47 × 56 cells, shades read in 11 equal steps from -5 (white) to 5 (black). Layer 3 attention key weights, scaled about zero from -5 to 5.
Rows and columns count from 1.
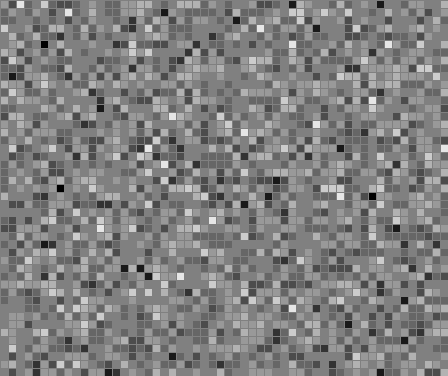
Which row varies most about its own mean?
19
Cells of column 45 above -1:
27
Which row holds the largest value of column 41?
44
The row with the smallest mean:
11
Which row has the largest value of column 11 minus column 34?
16
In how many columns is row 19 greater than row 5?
13
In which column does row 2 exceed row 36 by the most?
21
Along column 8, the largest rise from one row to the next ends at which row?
24
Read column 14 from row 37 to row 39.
2 0 -2
